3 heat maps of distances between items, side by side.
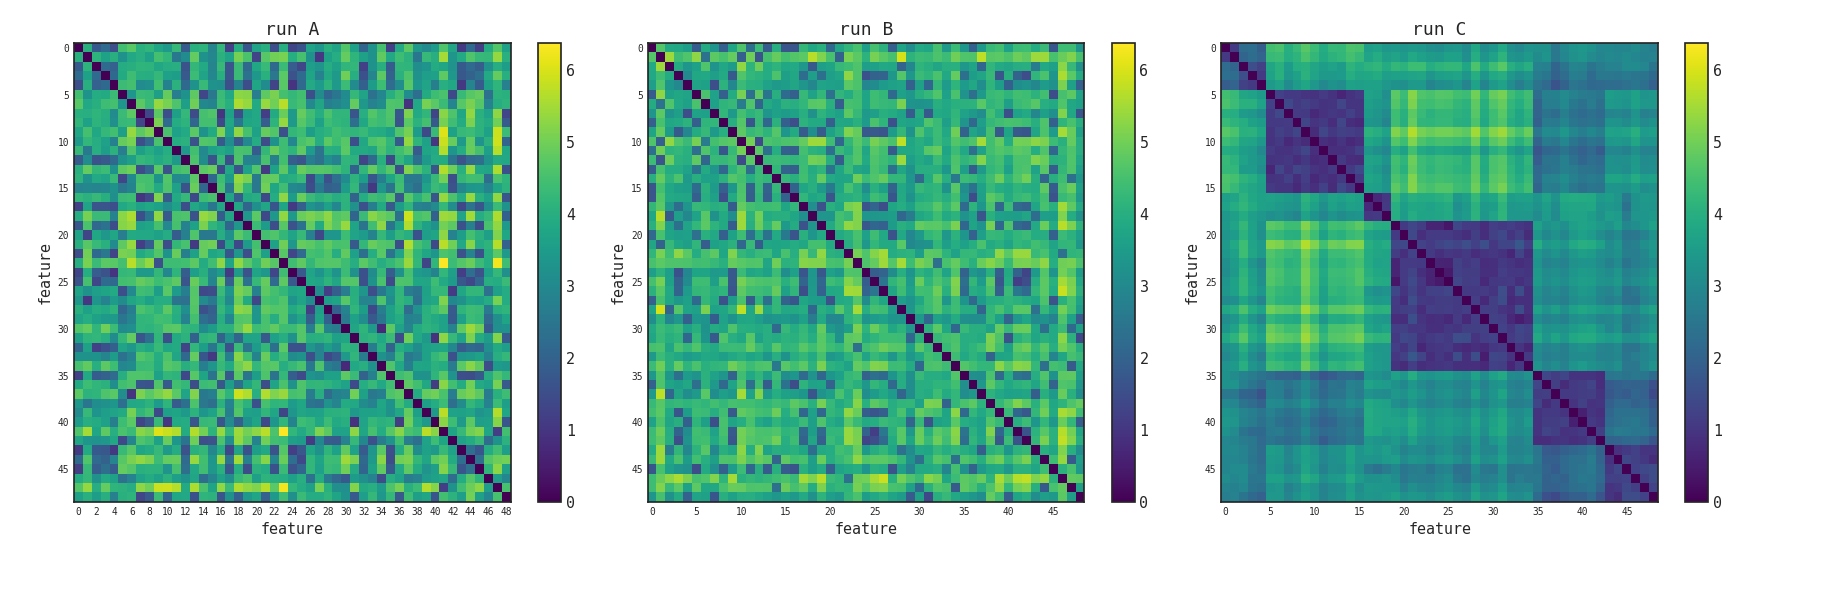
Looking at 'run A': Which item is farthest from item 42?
18
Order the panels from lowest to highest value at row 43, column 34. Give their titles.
run C, run B, run A
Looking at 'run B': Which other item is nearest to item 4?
7
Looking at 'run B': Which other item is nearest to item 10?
12
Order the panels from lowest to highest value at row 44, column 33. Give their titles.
run C, run A, run B
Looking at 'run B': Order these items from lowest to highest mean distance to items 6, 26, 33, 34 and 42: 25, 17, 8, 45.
17, 25, 45, 8
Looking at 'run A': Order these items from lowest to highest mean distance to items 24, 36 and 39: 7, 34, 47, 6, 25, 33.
7, 25, 33, 34, 6, 47
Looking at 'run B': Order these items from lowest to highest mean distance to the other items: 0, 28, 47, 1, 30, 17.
0, 17, 30, 28, 47, 1
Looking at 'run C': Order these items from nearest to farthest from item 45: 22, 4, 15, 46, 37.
46, 37, 4, 22, 15
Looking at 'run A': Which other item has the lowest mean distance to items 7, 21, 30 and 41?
48
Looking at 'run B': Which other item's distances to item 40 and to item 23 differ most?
31
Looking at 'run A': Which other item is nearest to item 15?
33
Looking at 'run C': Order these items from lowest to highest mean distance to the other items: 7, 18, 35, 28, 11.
35, 11, 7, 28, 18
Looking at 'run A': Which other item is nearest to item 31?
40
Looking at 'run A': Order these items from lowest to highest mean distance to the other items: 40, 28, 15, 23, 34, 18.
15, 40, 28, 34, 18, 23
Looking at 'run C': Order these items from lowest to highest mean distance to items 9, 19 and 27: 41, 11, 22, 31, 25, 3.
25, 22, 31, 11, 41, 3
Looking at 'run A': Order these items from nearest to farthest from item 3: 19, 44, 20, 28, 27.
44, 19, 27, 20, 28
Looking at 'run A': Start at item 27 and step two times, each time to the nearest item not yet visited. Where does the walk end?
20
